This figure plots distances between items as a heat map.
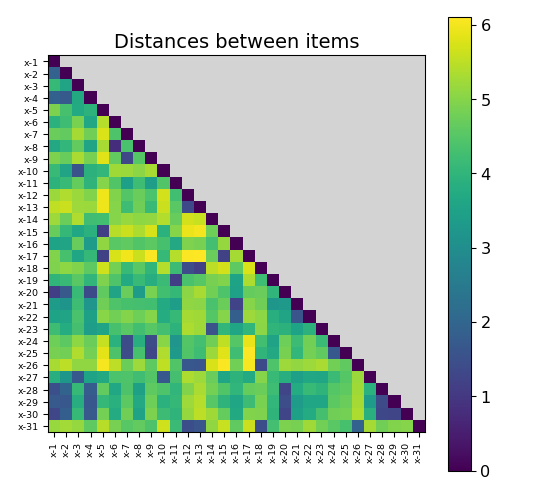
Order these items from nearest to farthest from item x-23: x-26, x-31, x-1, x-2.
x-2, x-1, x-31, x-26
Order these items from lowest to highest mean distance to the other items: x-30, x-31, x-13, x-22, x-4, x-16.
x-4, x-30, x-16, x-22, x-31, x-13
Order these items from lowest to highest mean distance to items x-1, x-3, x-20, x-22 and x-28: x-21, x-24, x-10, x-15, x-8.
x-21, x-10, x-8, x-15, x-24
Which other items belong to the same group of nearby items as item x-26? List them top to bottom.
x-12, x-13, x-18, x-31
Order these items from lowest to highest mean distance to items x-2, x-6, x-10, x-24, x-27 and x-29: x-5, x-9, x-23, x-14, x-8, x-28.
x-28, x-8, x-23, x-9, x-5, x-14
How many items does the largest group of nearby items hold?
7
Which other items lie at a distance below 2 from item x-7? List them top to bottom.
x-9, x-24, x-25
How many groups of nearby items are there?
9
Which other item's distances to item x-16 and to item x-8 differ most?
x-6
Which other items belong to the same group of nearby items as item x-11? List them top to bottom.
x-19
